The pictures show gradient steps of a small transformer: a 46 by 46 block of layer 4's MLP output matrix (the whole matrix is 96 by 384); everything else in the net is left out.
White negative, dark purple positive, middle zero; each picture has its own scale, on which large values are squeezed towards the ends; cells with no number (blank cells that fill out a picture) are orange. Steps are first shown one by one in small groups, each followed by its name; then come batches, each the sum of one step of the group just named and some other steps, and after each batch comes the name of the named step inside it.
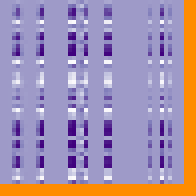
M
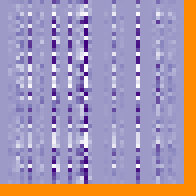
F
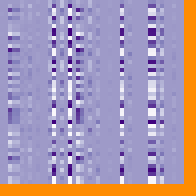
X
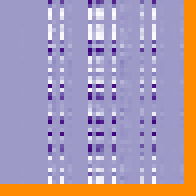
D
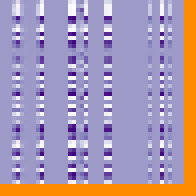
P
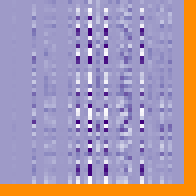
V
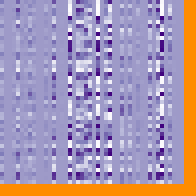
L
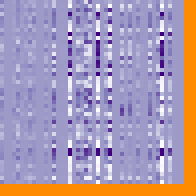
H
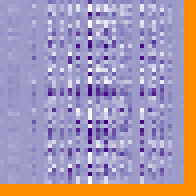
V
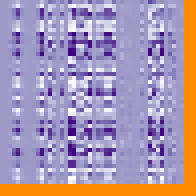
M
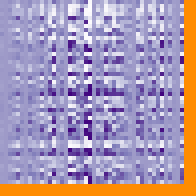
P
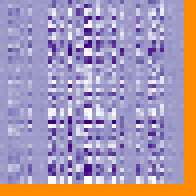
L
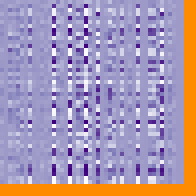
X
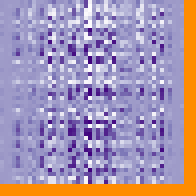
M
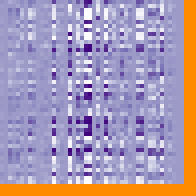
L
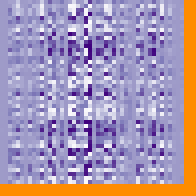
P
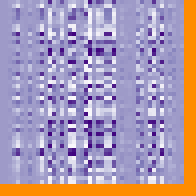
D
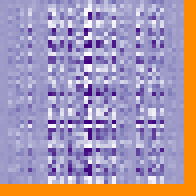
F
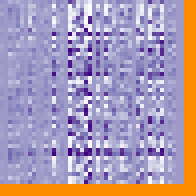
H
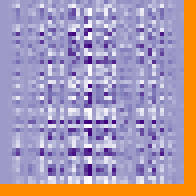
V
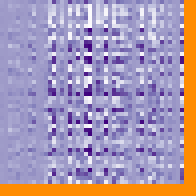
V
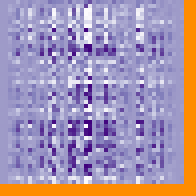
M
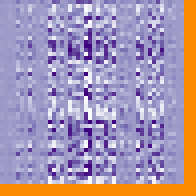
L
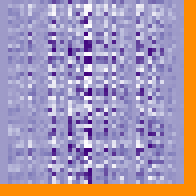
F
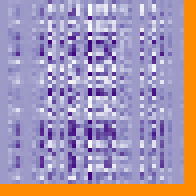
M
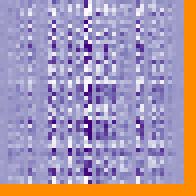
F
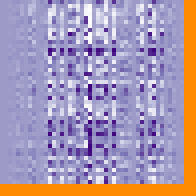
D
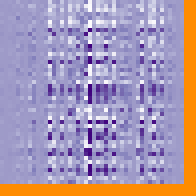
V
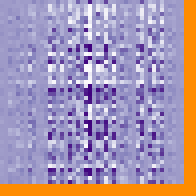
F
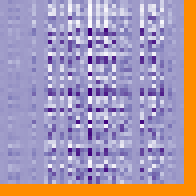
V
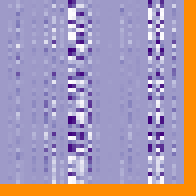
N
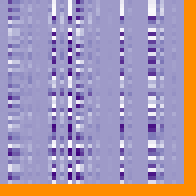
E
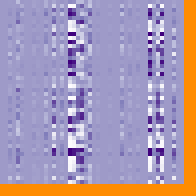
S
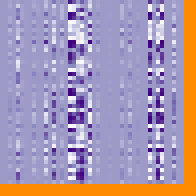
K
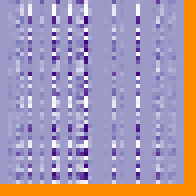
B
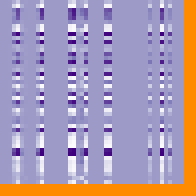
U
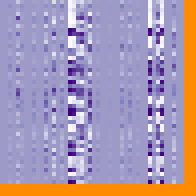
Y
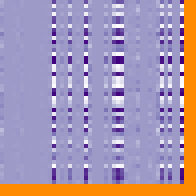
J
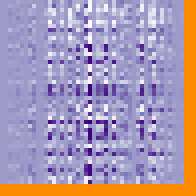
Y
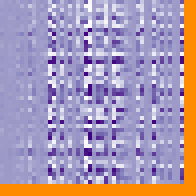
J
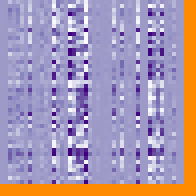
S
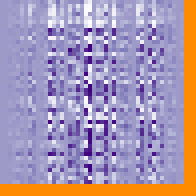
B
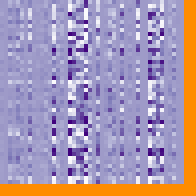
S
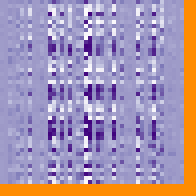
B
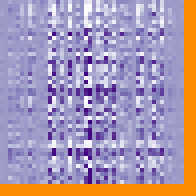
B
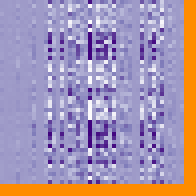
K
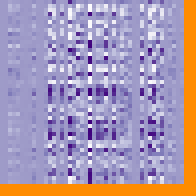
N
